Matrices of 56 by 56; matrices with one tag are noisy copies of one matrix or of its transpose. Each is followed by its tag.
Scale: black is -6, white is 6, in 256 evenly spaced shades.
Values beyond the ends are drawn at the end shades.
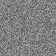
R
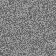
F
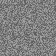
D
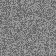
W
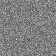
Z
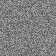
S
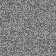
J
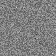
R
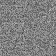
J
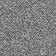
S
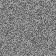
Z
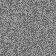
F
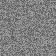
W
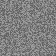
J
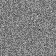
W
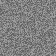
F
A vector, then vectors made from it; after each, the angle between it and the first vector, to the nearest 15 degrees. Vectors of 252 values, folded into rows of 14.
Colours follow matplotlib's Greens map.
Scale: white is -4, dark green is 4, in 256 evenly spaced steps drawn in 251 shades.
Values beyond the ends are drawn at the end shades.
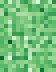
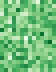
45 degrees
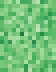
60 degrees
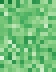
135 degrees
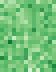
45 degrees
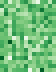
15 degrees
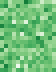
90 degrees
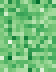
165 degrees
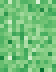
30 degrees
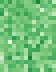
150 degrees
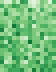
60 degrees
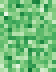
135 degrees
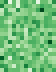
45 degrees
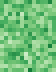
105 degrees
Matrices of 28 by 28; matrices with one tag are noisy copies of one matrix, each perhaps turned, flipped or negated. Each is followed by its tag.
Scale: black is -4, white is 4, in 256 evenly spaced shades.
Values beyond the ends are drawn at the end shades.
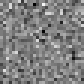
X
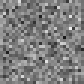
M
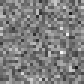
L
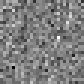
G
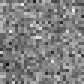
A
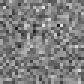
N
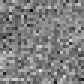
A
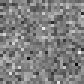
A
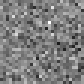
N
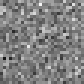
X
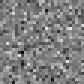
L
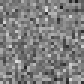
G
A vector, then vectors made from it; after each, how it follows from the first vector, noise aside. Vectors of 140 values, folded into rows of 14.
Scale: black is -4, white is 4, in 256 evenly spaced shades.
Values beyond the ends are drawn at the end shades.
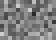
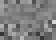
negated, partly zeroed.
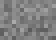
wrapped around, shrunk.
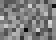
reversed, negated.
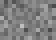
reversed, negated, shrunk.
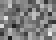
sign-scrambled.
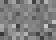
negated, partly zeroed.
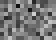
sign-scrambled.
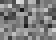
wrapped around, negated.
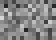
reversed, negated.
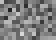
wrapped around, negated.
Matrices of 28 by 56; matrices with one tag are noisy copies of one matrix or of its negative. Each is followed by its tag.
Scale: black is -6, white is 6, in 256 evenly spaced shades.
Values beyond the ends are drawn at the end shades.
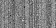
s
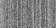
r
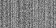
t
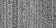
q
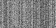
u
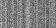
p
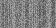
s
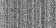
r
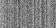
r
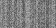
p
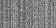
t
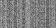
p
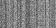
p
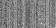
p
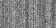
s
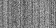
u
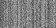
r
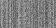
t
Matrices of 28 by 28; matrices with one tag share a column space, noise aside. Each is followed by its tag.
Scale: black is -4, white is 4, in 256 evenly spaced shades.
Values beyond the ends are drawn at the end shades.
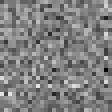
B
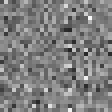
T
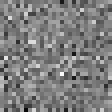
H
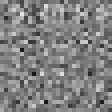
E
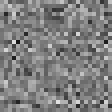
E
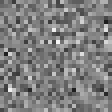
T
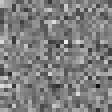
H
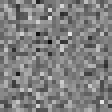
E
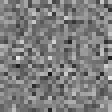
H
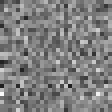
B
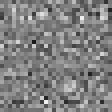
E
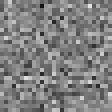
B
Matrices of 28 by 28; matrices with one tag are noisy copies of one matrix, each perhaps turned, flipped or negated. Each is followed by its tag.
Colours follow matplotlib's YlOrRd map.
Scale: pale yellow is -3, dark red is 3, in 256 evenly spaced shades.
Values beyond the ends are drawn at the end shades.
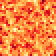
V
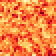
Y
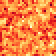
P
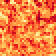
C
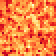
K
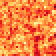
C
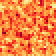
K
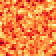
V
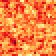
Y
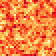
V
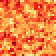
Y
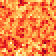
P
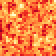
Y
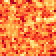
C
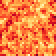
P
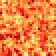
C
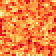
V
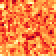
K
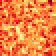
K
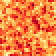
K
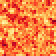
P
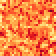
P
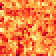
C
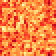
K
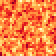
V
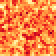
K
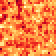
C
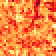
C
